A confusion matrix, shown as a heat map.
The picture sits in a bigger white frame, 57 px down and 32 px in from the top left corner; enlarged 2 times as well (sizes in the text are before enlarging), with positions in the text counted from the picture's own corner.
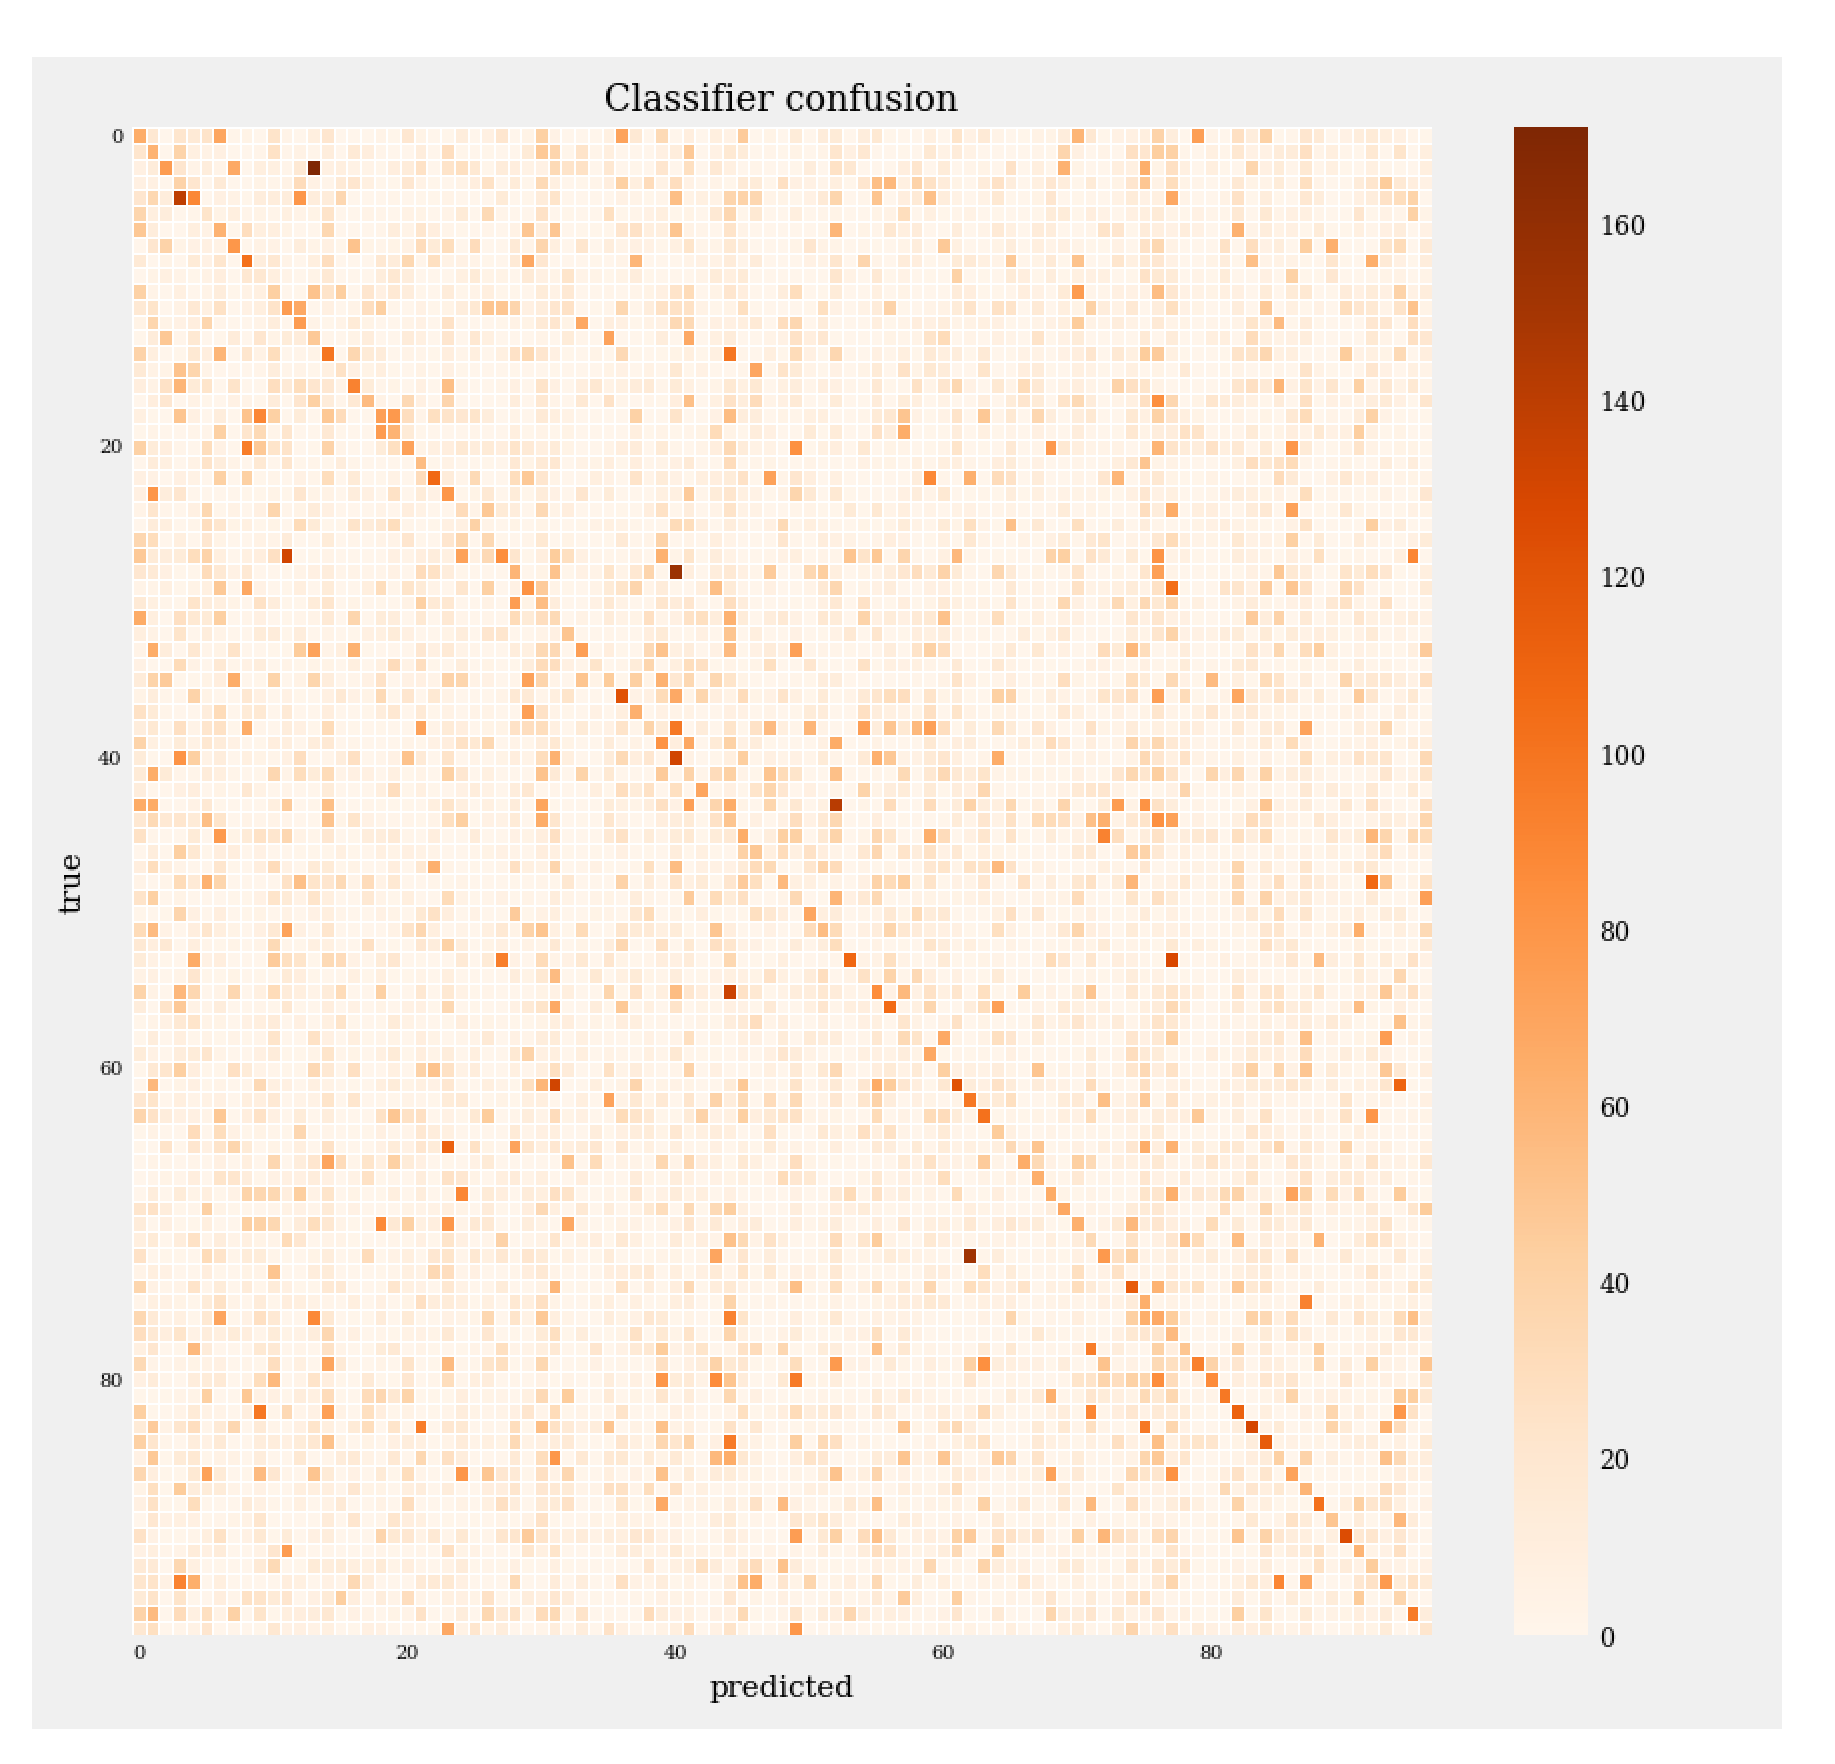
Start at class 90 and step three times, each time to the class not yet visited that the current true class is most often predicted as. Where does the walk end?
23
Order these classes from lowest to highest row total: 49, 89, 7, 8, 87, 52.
89, 52, 87, 49, 7, 8
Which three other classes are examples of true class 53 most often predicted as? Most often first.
77, 27, 4
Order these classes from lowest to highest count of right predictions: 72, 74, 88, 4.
72, 4, 88, 74
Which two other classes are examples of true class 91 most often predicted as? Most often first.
11, 64
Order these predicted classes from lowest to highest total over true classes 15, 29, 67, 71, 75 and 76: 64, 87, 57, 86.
64, 57, 86, 87
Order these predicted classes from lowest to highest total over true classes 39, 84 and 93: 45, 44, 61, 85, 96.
61, 96, 45, 85, 44
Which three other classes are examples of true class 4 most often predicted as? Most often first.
3, 12, 77
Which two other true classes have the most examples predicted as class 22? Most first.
47, 60
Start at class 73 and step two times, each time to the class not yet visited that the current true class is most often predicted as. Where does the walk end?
70
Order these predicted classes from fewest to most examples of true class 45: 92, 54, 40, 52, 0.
54, 40, 0, 52, 92
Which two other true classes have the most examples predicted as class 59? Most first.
22, 38
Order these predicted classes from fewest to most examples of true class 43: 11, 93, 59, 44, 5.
93, 5, 59, 11, 44
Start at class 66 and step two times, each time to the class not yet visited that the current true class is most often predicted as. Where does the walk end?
44
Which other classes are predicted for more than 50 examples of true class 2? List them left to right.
7, 13, 69, 75
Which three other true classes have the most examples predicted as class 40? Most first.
28, 38, 36
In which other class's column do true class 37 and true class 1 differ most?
29
